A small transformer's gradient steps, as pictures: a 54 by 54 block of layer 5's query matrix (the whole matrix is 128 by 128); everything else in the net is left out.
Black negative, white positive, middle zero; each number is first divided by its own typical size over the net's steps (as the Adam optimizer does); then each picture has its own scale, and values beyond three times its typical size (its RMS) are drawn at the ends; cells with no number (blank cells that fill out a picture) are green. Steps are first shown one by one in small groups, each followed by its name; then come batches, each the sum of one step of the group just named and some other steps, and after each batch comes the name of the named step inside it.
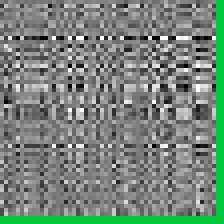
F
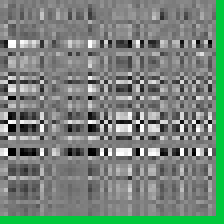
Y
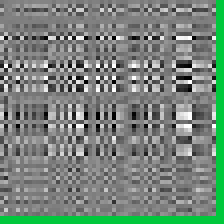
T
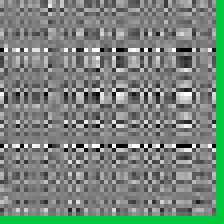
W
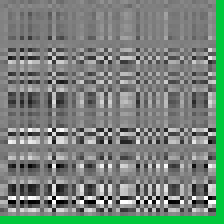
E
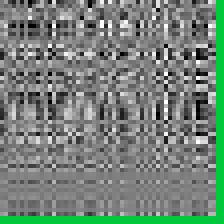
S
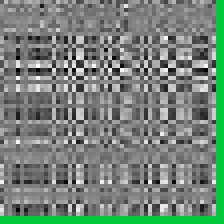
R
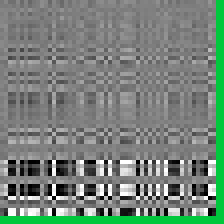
E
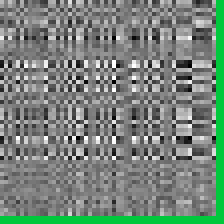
T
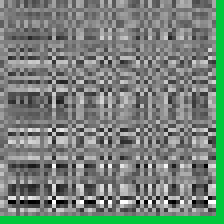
E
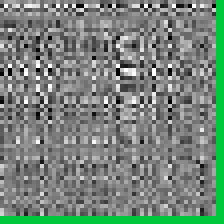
R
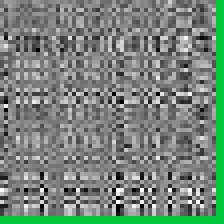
F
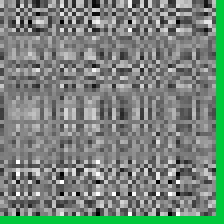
S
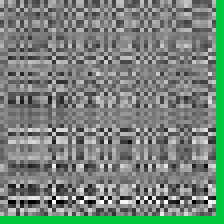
E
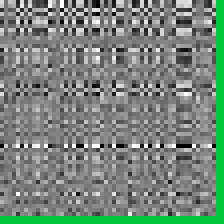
W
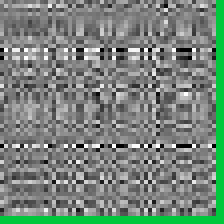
W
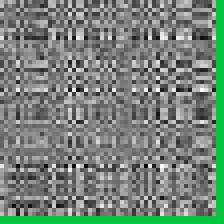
R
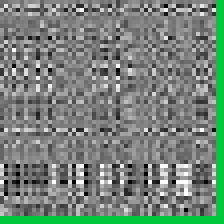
R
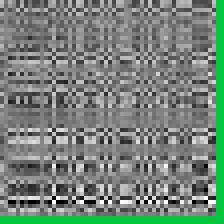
E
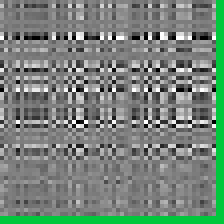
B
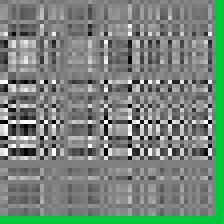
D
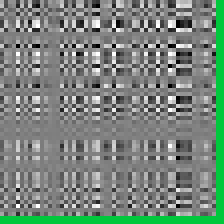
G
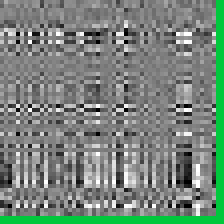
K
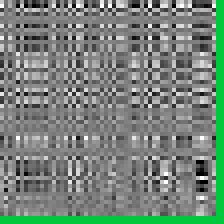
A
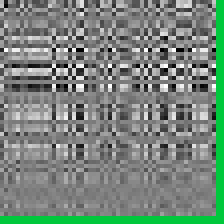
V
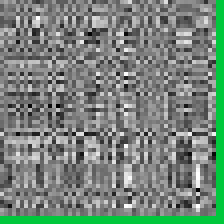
K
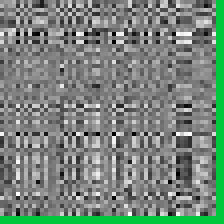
K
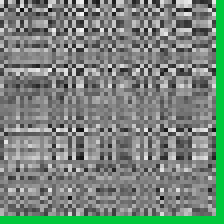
V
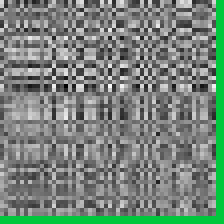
V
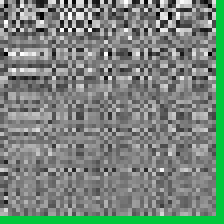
V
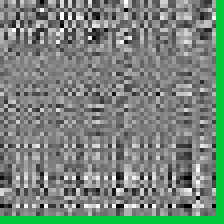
K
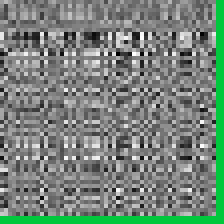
B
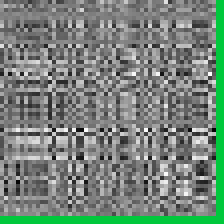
A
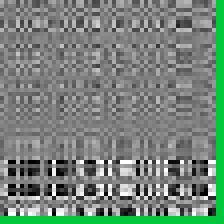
G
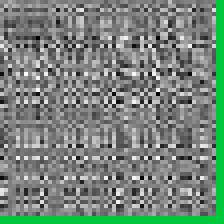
B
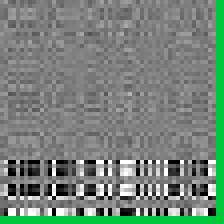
K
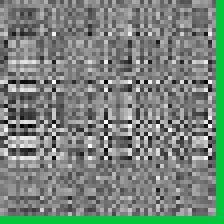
D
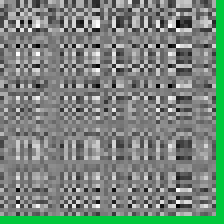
G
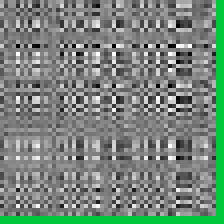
G
